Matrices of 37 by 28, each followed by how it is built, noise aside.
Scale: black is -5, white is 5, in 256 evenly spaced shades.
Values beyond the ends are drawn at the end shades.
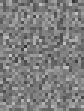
repeating columns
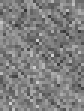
Toeplitz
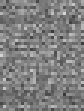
blocks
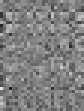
low rank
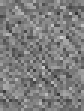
Toeplitz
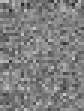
low rank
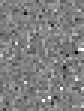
sparse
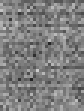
blocks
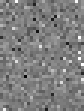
sparse
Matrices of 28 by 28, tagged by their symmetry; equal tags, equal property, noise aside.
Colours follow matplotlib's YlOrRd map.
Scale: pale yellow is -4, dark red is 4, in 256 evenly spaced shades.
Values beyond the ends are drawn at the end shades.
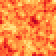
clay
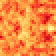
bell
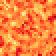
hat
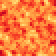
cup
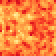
bell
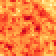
clay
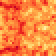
bell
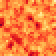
clay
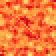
cup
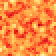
cup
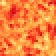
hat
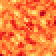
clay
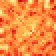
hat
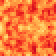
bell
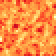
cup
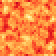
cup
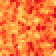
bell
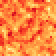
hat
